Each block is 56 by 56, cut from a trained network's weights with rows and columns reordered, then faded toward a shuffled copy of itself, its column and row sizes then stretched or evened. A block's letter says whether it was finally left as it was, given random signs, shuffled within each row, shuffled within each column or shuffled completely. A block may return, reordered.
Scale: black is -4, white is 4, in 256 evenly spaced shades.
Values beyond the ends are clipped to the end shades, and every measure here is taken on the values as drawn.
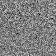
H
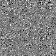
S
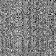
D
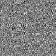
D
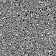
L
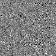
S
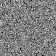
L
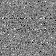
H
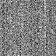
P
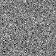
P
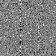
P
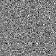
D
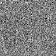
S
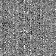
P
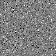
P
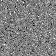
L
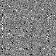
S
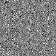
P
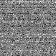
D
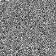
S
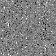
P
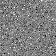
L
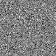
H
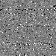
H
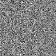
S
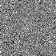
S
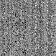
P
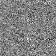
S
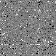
S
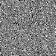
P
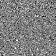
H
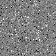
P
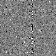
S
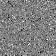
H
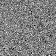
L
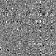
D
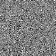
S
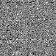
S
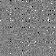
S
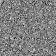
H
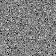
P
